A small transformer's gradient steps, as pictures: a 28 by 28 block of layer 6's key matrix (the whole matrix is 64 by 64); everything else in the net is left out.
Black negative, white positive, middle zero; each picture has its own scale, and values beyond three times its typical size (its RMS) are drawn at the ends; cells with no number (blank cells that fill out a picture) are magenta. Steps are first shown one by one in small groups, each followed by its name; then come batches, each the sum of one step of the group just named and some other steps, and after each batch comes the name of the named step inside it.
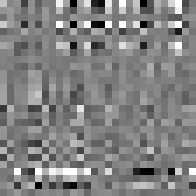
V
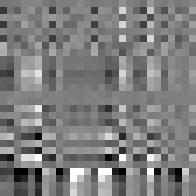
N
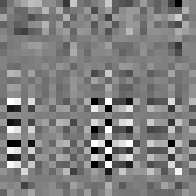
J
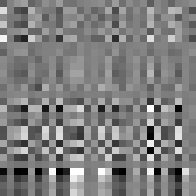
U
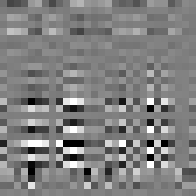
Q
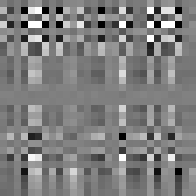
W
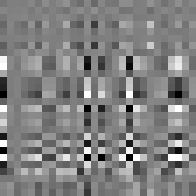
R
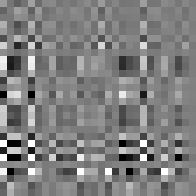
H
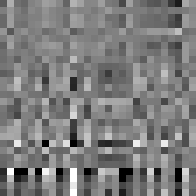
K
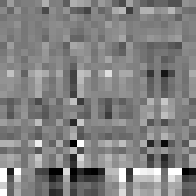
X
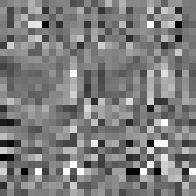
W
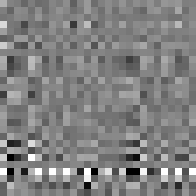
H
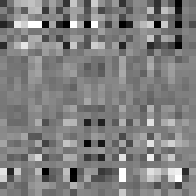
W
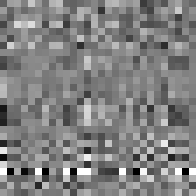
V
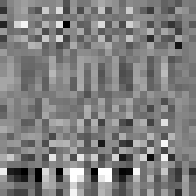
K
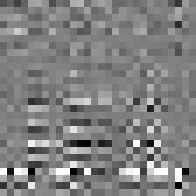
Q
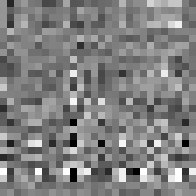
Q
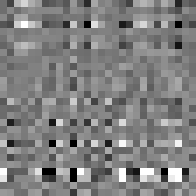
J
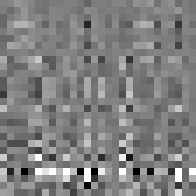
R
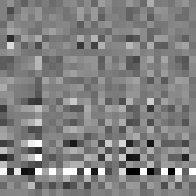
Q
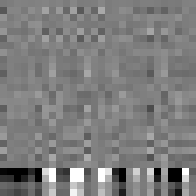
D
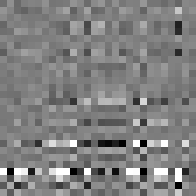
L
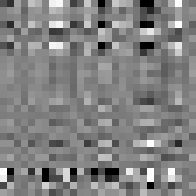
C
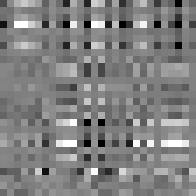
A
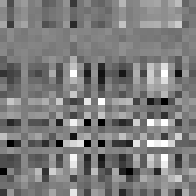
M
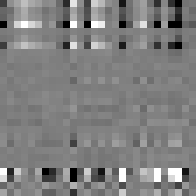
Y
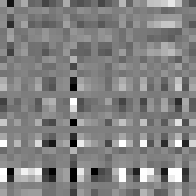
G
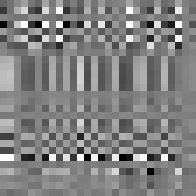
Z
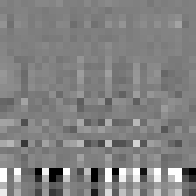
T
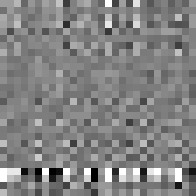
T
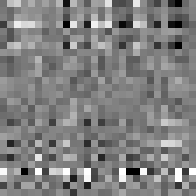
Y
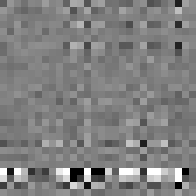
L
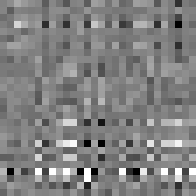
A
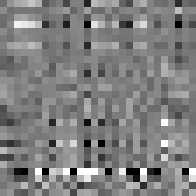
A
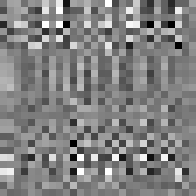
Z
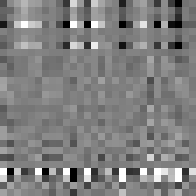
Y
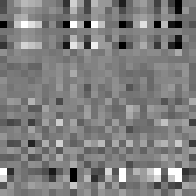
Y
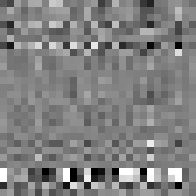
C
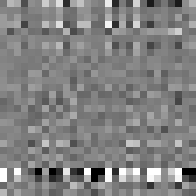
T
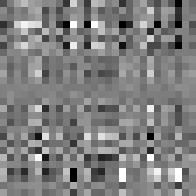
Y
